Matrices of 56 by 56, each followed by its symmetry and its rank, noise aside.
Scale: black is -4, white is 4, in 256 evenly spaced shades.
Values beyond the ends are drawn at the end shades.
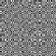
symmetric, rank three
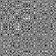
symmetric, rank four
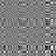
no symmetry, rank two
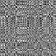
antisymmetric, rank four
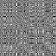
antisymmetric, rank four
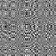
no symmetry, rank three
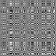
no symmetry, rank two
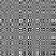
symmetric, rank two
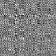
antisymmetric, rank four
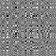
symmetric, rank three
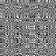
no symmetry, rank three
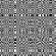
antisymmetric, rank two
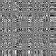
antisymmetric, rank four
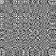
symmetric, rank four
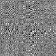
symmetric, rank four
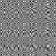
no symmetry, rank three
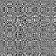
antisymmetric, rank four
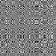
no symmetry, rank three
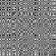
symmetric, rank three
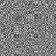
symmetric, rank four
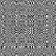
no symmetry, rank three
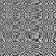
no symmetry, rank four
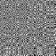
no symmetry, rank four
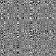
no symmetry, rank four
